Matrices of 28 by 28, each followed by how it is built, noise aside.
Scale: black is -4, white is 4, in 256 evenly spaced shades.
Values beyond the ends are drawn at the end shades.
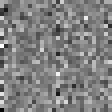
uneven columns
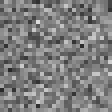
repeating rows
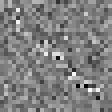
banded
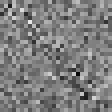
banded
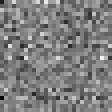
uneven rows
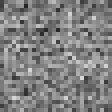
blocks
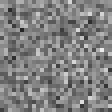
noise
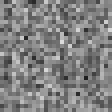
blocks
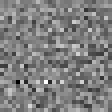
uneven rows
